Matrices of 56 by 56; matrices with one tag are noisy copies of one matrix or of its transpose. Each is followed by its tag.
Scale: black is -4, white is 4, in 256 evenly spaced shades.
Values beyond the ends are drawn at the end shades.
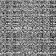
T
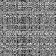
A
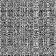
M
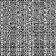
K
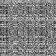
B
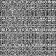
K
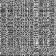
M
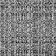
T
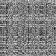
B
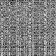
K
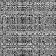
A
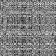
A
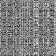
M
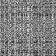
T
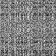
T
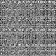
K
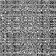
T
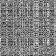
M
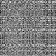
K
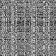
A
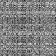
A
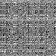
B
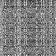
B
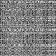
K
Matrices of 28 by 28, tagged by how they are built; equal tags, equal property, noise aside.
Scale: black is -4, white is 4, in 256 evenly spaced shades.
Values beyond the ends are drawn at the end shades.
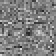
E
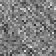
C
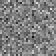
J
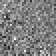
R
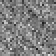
C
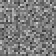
J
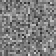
J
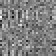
E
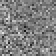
R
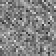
C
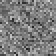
C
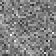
C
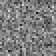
J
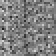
J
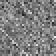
C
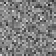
J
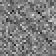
C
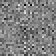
E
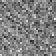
C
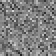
C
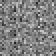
J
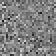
R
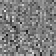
R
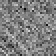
C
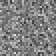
J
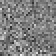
R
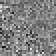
R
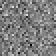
J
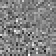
R
